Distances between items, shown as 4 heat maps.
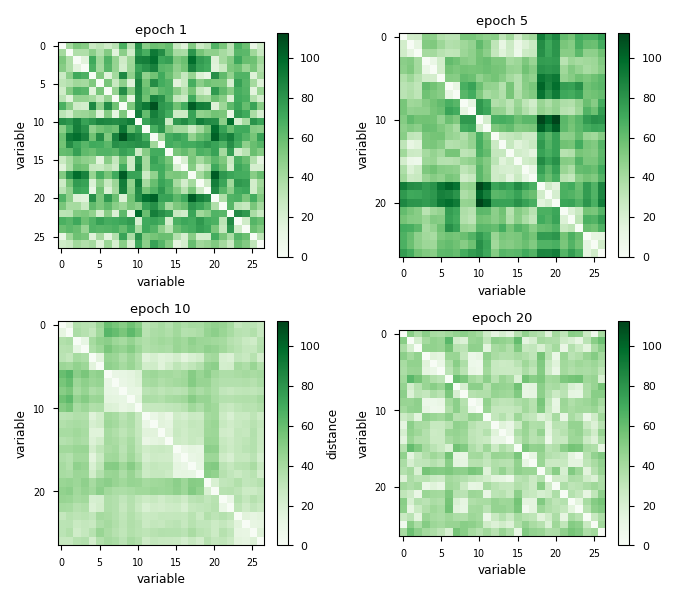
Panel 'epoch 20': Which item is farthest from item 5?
18
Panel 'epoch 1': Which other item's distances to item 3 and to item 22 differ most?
20
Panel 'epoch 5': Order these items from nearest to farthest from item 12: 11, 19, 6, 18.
6, 11, 19, 18
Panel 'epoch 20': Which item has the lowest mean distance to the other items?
19
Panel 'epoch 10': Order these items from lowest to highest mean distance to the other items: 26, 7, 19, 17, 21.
26, 21, 17, 7, 19
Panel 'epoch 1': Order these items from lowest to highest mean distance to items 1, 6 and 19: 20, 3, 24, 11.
3, 11, 24, 20
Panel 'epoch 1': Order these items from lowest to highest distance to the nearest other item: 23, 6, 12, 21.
6, 23, 21, 12
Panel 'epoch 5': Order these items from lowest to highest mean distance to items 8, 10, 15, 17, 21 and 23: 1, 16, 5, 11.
16, 1, 5, 11
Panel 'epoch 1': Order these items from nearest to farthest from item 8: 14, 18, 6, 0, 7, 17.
7, 0, 14, 6, 18, 17
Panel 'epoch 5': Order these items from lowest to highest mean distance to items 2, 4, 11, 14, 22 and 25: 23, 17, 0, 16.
17, 16, 0, 23
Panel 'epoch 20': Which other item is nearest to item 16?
23
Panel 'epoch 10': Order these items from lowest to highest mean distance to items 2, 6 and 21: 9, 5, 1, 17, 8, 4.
8, 9, 4, 5, 17, 1
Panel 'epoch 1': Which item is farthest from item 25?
10
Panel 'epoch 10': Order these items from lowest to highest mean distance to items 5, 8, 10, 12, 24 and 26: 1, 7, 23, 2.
23, 7, 2, 1
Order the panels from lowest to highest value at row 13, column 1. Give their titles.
epoch 5, epoch 10, epoch 20, epoch 1
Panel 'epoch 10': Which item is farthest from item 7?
1
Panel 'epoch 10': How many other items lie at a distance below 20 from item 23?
3
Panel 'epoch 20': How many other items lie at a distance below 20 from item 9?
5
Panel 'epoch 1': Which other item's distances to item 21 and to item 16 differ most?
18
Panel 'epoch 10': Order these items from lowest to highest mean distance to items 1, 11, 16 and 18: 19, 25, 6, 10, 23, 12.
12, 23, 25, 10, 19, 6
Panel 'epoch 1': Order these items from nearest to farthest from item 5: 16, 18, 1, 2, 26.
26, 16, 1, 2, 18
